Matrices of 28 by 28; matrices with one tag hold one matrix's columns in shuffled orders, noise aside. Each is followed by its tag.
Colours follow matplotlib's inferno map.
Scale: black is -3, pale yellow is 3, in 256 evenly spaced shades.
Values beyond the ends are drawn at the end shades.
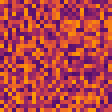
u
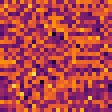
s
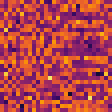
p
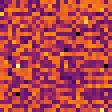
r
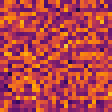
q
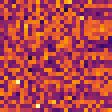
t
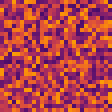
u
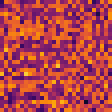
t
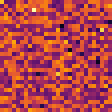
r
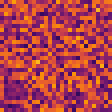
s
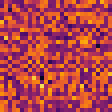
q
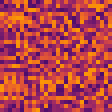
q
